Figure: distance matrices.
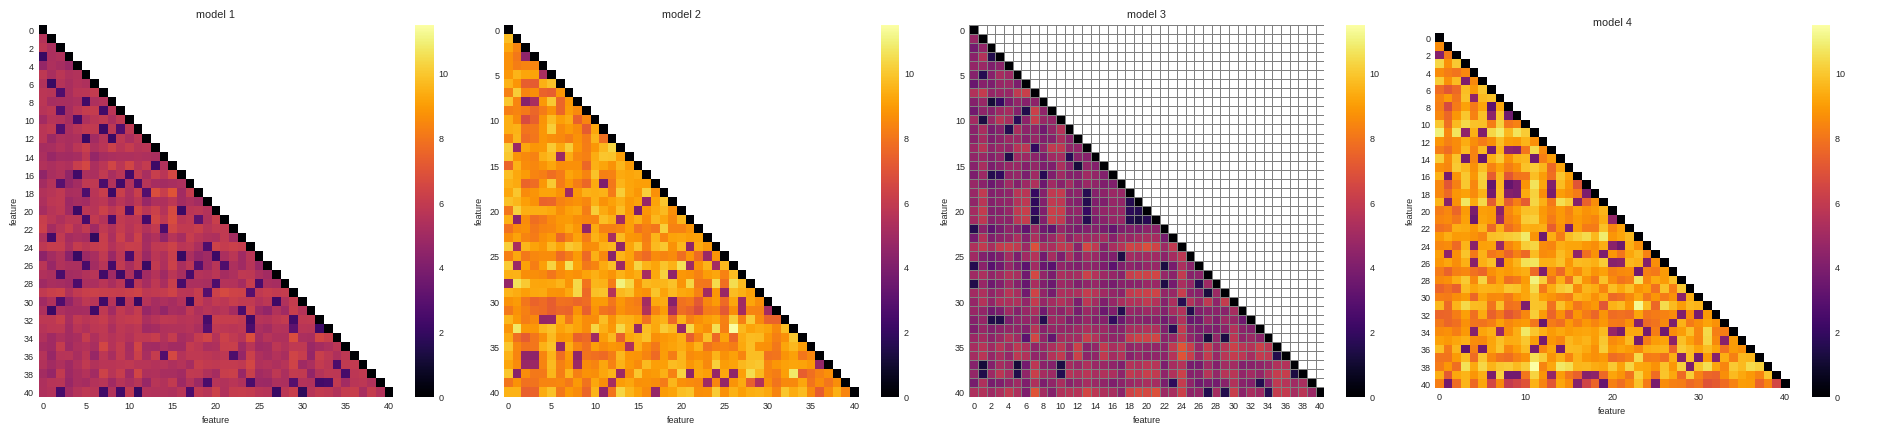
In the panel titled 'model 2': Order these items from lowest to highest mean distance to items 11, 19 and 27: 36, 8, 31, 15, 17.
31, 17, 36, 8, 15
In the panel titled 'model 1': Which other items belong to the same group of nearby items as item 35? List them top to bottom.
38
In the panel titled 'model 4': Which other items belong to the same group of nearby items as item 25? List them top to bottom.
1, 16, 19, 40
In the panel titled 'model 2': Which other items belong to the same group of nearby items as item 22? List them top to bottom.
9
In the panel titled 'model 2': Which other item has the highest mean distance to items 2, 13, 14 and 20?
28
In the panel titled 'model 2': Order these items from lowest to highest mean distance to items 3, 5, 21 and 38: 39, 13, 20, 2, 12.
13, 2, 39, 12, 20
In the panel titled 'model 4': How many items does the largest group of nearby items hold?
7
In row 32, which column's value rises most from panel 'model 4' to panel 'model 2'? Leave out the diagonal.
28
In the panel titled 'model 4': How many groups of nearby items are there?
10
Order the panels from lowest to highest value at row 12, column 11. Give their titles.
model 3, model 1, model 2, model 4
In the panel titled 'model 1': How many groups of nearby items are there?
10
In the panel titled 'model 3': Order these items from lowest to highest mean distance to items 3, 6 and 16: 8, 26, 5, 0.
8, 26, 0, 5
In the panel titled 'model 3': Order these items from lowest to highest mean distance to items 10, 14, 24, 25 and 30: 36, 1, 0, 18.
1, 0, 18, 36
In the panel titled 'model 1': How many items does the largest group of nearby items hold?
8
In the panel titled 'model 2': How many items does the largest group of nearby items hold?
6
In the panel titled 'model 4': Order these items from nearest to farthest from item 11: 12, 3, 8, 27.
3, 27, 12, 8
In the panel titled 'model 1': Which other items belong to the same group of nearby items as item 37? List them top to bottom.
34
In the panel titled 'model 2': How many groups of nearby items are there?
12
